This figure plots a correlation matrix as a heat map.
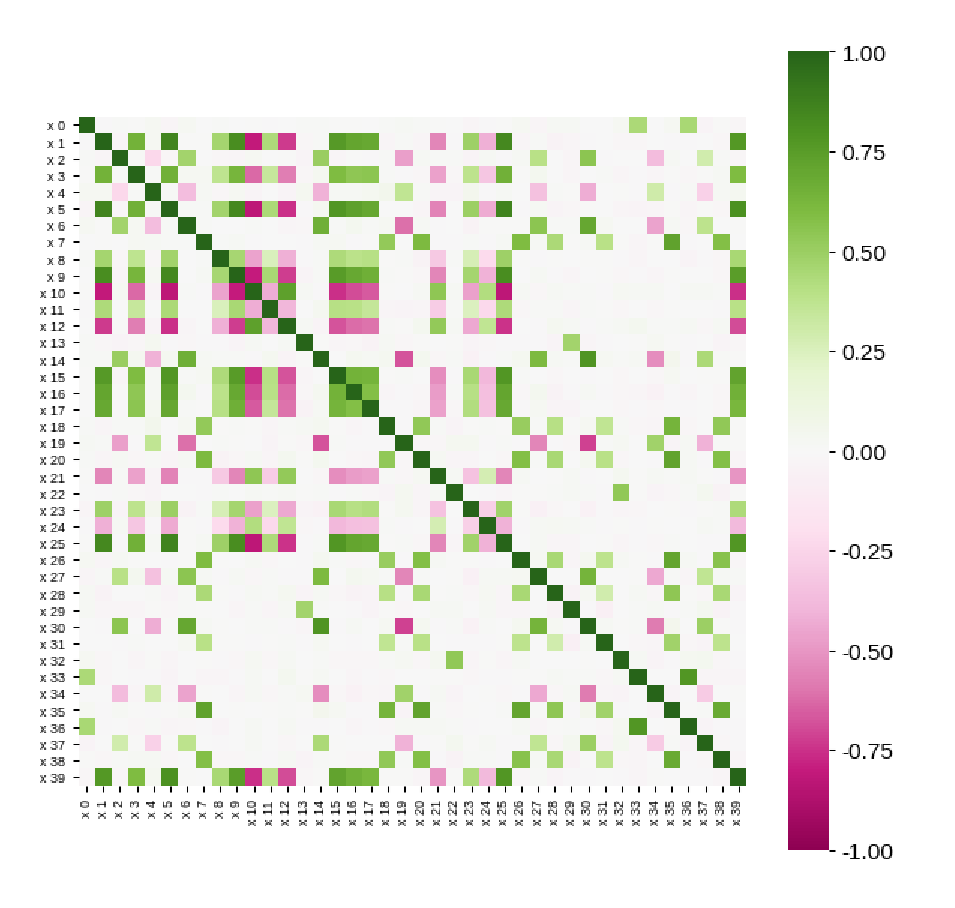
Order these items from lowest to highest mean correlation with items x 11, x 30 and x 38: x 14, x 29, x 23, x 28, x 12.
x 12, x 29, x 23, x 28, x 14
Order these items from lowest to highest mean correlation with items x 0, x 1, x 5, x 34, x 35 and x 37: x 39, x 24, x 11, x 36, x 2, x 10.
x 10, x 24, x 2, x 36, x 11, x 39
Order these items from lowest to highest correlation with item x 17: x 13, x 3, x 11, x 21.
x 21, x 13, x 11, x 3
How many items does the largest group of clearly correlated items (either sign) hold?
16
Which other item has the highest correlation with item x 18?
x 35
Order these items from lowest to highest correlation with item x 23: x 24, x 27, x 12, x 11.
x 12, x 24, x 27, x 11
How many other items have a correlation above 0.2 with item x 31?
7
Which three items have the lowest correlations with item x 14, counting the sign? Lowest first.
x 19, x 34, x 4
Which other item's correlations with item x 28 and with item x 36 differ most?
x 33
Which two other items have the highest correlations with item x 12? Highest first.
x 10, x 21
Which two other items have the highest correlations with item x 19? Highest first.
x 34, x 4
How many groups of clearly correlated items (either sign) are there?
6
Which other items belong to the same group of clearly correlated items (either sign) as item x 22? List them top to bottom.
x 32
